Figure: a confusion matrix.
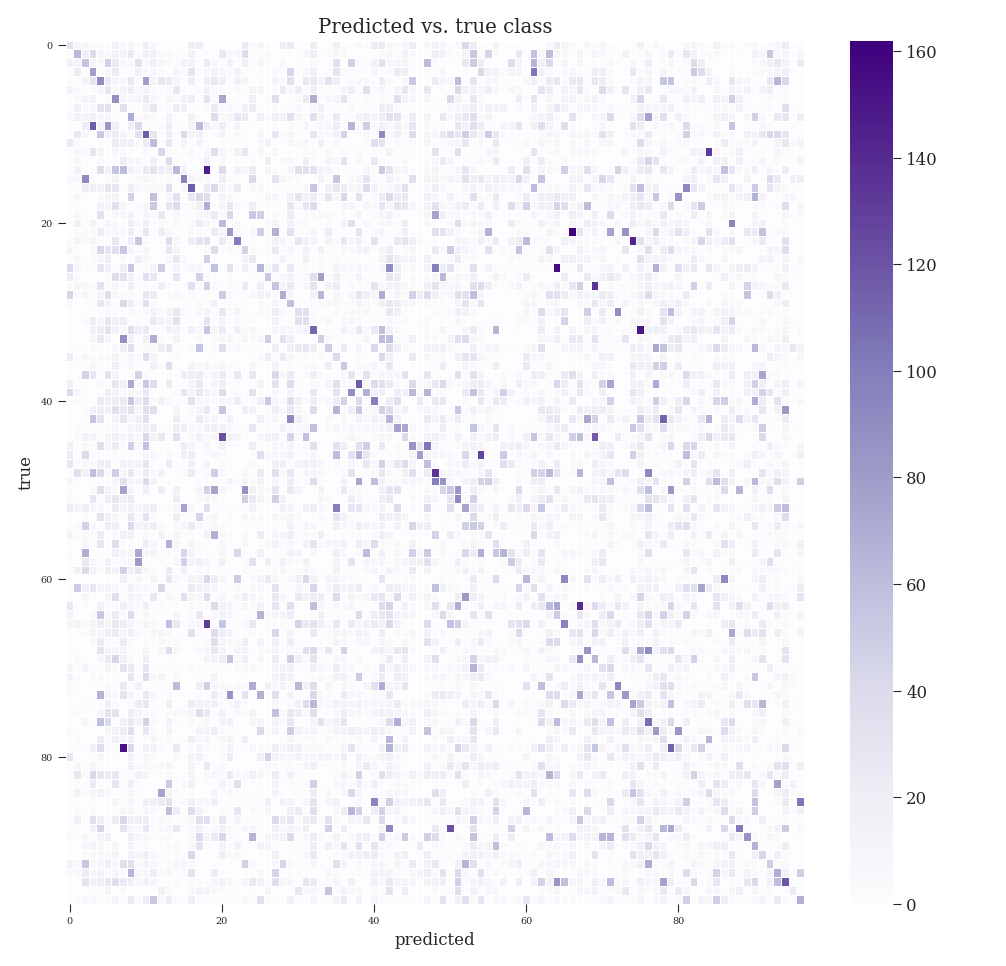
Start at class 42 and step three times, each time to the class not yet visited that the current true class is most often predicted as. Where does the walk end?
12
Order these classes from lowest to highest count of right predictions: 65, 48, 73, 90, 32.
90, 73, 65, 32, 48
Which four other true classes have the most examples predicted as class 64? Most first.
25, 94, 63, 76
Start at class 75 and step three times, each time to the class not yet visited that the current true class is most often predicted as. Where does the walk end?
67
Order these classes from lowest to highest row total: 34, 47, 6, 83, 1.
83, 47, 1, 6, 34
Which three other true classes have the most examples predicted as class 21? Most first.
73, 69, 19
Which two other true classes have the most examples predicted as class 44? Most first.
43, 89
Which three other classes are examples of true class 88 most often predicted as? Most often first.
50, 42, 79
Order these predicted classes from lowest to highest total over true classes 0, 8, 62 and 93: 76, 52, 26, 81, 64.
26, 64, 81, 76, 52
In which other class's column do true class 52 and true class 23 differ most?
35
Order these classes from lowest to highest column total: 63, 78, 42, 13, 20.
13, 63, 20, 78, 42
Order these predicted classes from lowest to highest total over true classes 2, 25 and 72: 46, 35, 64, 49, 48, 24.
46, 49, 35, 24, 48, 64
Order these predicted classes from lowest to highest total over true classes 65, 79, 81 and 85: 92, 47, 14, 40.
92, 14, 47, 40
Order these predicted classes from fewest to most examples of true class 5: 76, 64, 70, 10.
64, 10, 76, 70
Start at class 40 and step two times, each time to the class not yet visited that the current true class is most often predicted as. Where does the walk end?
56
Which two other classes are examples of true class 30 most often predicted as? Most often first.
72, 79
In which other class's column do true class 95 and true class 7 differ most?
34
